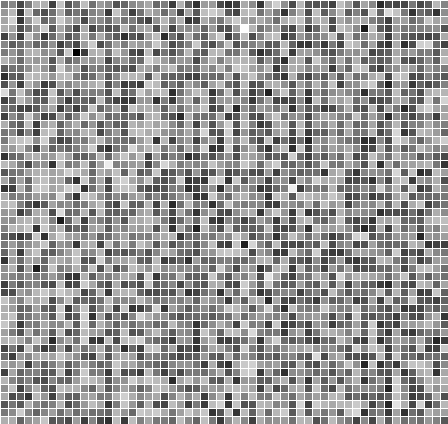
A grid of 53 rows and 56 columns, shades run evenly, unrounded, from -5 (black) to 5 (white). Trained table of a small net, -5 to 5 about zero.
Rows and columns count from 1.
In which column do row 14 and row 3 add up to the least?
3
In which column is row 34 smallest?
5
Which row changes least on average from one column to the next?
9
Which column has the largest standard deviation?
29
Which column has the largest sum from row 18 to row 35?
50
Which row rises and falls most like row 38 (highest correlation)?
31
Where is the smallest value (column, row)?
10, 7
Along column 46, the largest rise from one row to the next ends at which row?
30
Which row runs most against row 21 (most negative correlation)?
28
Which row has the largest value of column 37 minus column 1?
24
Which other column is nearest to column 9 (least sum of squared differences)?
52
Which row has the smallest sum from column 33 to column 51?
38
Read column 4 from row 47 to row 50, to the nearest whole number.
0 0 0 -3
